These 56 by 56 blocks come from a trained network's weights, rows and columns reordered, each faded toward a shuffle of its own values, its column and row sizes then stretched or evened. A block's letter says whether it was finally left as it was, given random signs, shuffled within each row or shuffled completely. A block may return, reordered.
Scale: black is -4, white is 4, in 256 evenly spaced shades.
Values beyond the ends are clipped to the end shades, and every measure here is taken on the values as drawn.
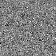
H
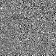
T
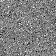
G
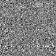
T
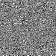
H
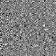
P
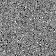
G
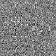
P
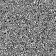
G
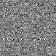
P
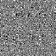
P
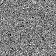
G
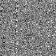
T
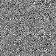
T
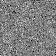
G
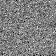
G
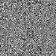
T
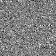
H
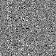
T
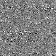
H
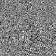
P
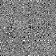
P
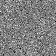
G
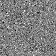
G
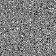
T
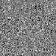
P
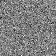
G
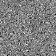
H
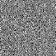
P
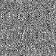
P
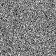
G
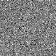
H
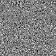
T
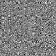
P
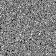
G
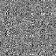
P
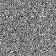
H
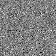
H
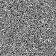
G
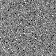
G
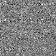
H
